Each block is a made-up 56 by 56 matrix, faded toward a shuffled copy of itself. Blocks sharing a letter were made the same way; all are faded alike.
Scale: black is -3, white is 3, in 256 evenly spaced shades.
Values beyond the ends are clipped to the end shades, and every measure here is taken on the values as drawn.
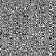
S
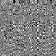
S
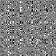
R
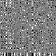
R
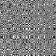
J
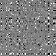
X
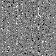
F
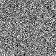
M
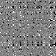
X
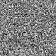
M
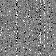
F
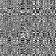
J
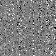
F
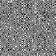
S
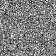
M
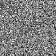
M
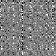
R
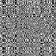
J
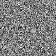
M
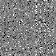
F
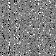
F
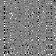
R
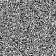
M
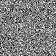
M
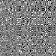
S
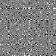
X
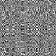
J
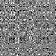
S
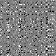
X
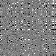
X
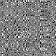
R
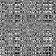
J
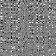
R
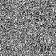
M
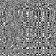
J
